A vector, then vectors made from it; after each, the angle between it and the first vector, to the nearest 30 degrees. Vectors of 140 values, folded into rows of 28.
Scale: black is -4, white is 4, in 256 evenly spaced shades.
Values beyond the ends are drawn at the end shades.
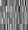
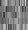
150 degrees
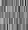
30 degrees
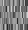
90 degrees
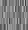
30 degrees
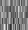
120 degrees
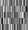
90 degrees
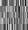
30 degrees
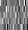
30 degrees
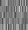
150 degrees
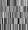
90 degrees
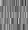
60 degrees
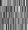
150 degrees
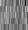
60 degrees
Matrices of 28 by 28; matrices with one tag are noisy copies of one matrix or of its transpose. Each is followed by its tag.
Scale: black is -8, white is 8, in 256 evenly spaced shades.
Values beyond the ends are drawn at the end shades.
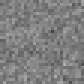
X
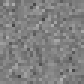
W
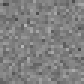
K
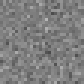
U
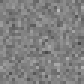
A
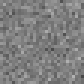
U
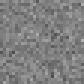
X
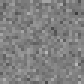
K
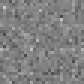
W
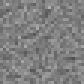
W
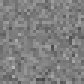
A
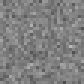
X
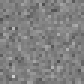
A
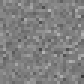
U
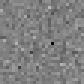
X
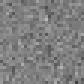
U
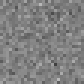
U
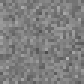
A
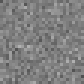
U
